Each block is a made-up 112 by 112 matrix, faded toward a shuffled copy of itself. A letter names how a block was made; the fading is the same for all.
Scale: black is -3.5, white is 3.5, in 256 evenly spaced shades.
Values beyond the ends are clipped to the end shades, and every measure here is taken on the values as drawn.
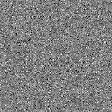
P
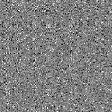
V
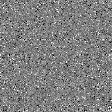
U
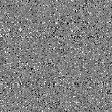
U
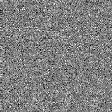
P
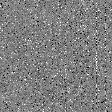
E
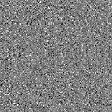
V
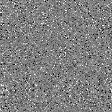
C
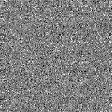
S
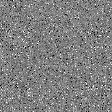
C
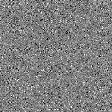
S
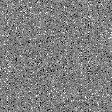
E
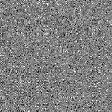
V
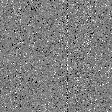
E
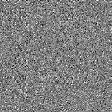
P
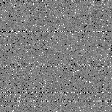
U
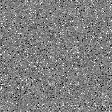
C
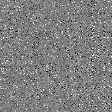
C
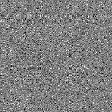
V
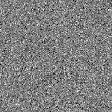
S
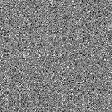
P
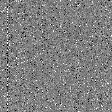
E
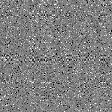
U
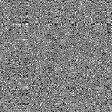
V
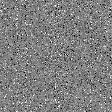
E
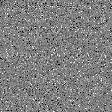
C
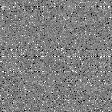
U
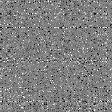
U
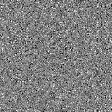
P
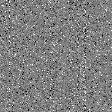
E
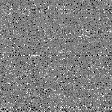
U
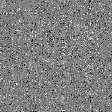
C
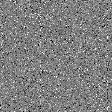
E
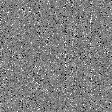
E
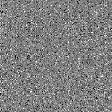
V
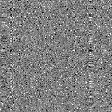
V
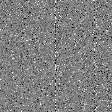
E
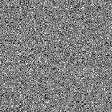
P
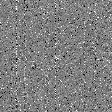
E
